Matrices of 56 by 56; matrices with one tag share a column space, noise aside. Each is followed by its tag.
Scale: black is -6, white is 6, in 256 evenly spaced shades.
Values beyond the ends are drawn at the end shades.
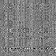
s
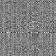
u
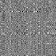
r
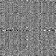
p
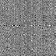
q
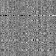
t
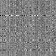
t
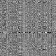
u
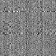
r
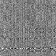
s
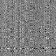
s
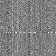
u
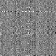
r
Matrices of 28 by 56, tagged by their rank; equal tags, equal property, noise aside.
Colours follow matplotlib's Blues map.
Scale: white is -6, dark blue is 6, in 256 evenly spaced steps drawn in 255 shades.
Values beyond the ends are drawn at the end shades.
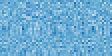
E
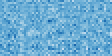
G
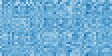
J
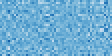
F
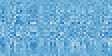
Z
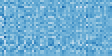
Z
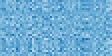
F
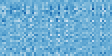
F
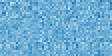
G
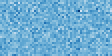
J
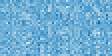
E
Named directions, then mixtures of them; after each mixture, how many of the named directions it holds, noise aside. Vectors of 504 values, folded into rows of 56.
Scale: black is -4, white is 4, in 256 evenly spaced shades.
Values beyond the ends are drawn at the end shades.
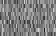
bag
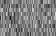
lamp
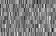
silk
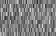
two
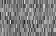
three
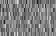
two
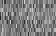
three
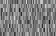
three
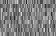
three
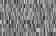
one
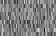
one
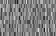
three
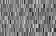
two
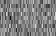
one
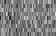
two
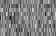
one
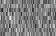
one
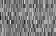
three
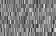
two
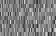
two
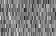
three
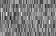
two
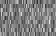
two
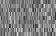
three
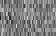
two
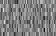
three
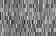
three
